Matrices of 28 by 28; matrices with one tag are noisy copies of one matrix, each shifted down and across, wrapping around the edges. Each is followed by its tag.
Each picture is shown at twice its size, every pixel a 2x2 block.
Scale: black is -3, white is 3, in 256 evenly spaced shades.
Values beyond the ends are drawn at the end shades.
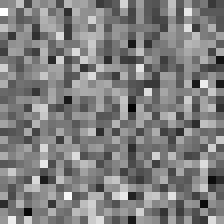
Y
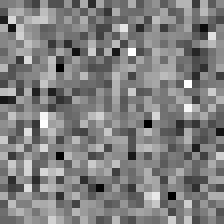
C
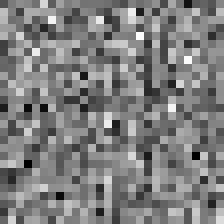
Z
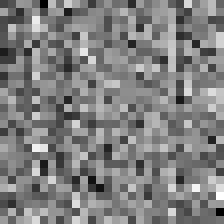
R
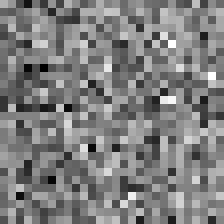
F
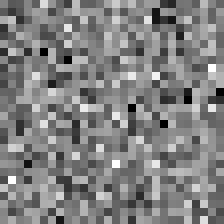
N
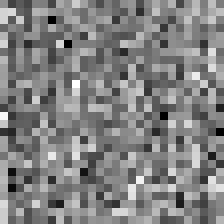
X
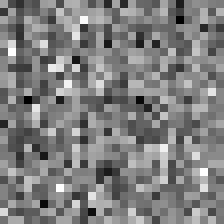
C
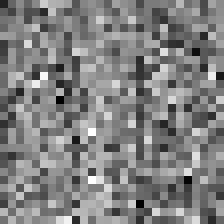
Y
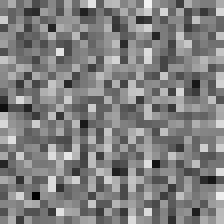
X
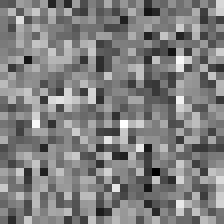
R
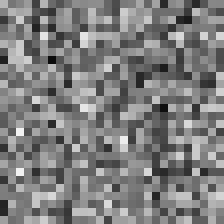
F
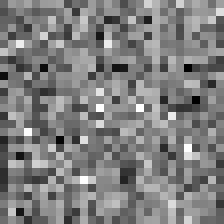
F
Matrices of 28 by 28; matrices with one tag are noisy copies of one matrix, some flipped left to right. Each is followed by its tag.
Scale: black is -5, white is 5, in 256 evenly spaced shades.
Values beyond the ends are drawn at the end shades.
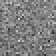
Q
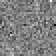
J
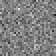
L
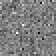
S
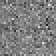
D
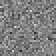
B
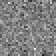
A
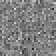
S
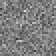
B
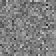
D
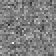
D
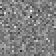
B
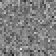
A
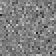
L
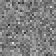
D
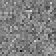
B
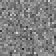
S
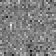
A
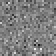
A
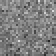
Q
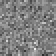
A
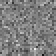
A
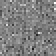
S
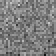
Q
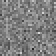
S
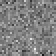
A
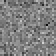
D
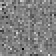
S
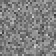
L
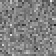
J
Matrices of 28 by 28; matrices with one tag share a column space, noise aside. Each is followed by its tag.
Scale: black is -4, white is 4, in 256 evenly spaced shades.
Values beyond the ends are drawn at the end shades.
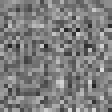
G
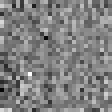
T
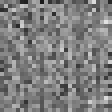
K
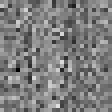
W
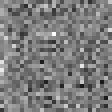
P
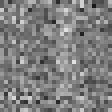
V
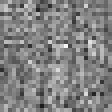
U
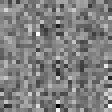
P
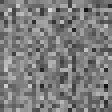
W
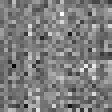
P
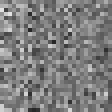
U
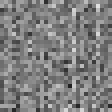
P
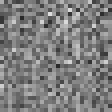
K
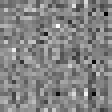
U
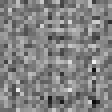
V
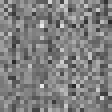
K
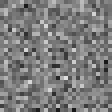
P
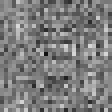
G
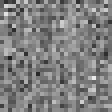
K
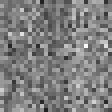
G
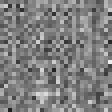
U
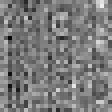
T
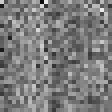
K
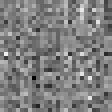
W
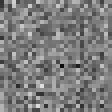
P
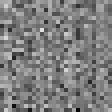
P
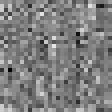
U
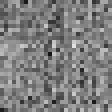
G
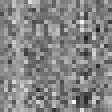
V
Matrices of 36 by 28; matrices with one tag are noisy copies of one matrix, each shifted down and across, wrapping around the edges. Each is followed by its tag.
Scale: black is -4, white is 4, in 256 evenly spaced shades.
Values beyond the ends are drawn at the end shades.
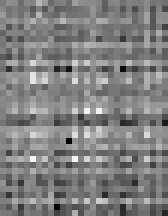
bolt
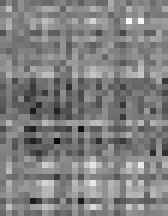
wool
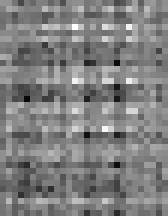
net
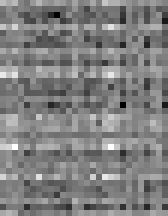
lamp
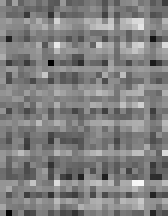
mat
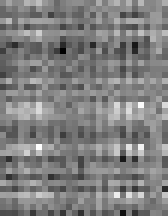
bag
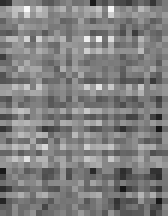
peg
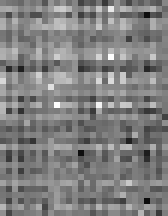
bolt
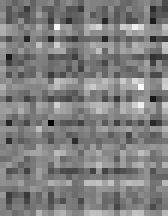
mat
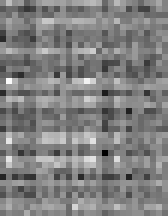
mat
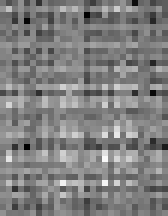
bolt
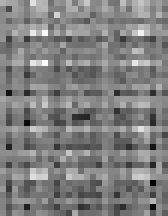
lamp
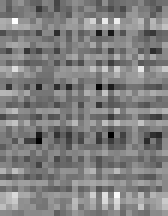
bag
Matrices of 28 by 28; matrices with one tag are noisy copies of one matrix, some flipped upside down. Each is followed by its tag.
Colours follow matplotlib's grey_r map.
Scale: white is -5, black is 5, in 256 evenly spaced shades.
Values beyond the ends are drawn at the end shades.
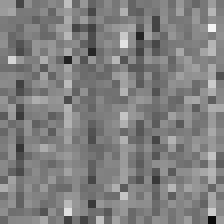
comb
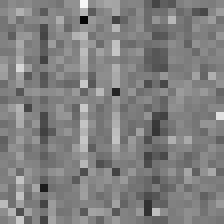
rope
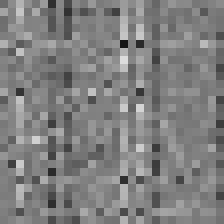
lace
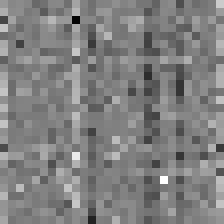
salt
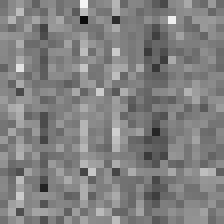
rope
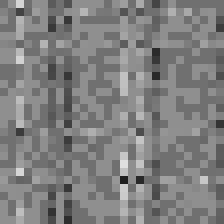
lace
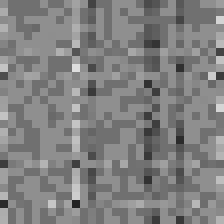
salt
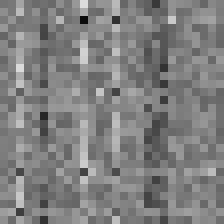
rope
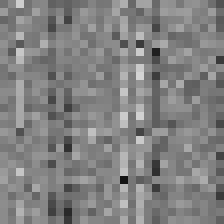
lace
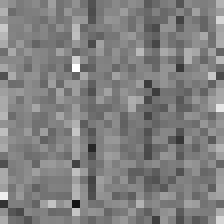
salt
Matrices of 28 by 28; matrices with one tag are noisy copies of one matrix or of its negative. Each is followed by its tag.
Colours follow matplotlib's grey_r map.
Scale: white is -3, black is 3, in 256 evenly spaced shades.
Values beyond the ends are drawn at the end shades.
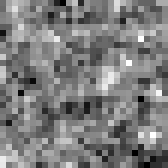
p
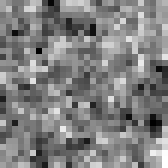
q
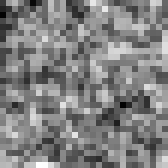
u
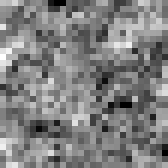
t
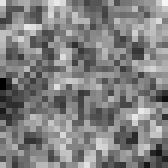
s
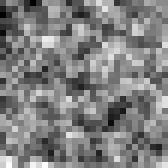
u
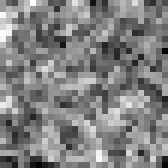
u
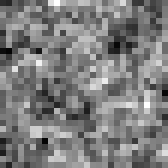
t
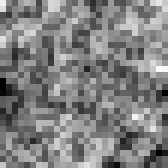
s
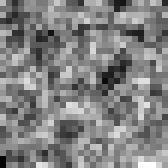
p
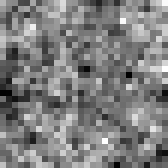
s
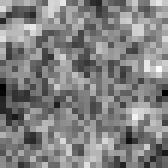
s
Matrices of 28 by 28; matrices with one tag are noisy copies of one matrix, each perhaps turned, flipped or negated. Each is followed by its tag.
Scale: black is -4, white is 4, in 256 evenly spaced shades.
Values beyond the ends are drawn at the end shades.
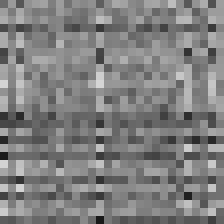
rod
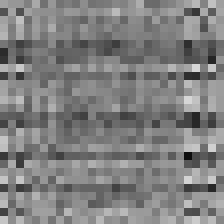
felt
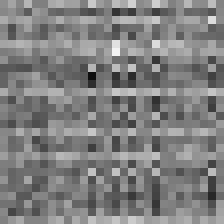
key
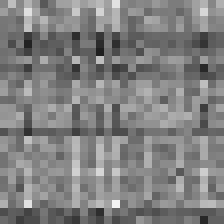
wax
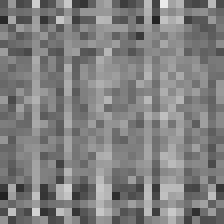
felt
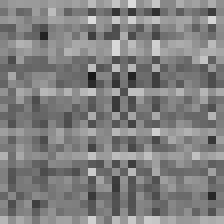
key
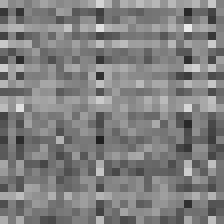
rod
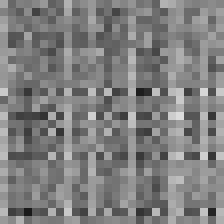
key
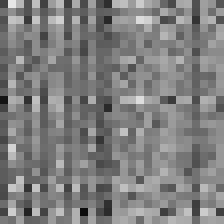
rod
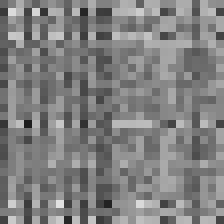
rod
